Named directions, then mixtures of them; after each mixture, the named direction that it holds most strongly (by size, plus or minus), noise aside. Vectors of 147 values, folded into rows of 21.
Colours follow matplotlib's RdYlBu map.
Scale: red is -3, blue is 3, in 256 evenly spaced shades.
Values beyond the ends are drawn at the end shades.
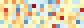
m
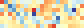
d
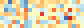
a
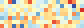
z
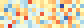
a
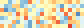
a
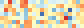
a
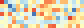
d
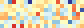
z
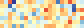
z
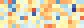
d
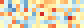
a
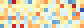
z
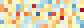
m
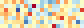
m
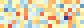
a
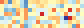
a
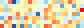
z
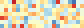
z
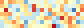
m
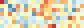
d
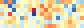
d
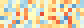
a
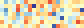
m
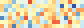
z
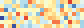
z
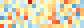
z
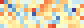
d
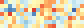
d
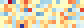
a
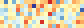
m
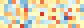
a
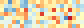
a
